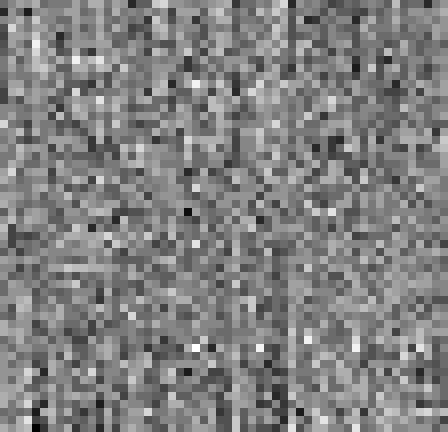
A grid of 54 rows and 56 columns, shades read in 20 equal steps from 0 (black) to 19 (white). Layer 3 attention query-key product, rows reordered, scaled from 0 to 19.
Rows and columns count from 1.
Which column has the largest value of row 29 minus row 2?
1
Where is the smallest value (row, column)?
54, 5
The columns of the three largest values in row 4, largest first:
2, 35, 21
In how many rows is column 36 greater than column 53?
24
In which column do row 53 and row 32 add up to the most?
30
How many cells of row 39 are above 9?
30
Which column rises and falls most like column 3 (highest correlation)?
32
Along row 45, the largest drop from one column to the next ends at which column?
20
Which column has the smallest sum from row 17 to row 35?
40
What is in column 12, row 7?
4
